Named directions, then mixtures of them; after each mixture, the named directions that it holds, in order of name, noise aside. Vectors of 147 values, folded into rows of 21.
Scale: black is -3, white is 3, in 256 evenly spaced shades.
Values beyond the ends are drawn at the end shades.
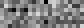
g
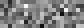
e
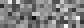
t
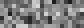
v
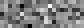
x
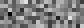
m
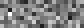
m.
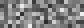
v, x.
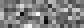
g, x.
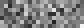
e, m, x.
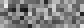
g, x.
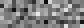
g, t.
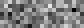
m, t, x.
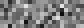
e.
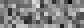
v.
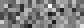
e, m, x.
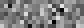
e, x.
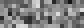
v.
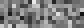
v, x.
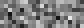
m, v.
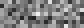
g, t, v.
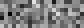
m, v, x.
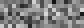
v, x.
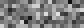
e, g, v.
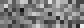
g, m.
